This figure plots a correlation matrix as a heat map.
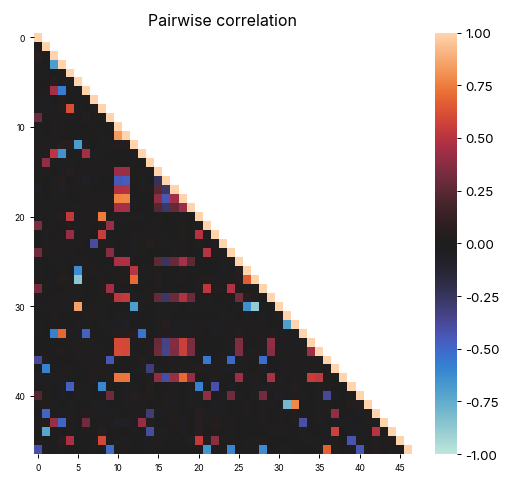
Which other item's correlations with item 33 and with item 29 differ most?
3
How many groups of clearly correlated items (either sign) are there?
8
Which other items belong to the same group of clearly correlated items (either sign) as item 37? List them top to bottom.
1, 14, 42, 44
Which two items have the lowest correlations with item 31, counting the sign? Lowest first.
41, 32
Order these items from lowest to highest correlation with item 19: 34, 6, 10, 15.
6, 15, 34, 10
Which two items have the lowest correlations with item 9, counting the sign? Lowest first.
46, 36
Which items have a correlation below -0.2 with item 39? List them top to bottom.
4, 8, 20, 22, 45
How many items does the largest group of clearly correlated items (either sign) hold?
12
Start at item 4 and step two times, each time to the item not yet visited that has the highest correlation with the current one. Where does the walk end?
20
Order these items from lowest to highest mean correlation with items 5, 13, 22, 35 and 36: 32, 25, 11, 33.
33, 32, 25, 11
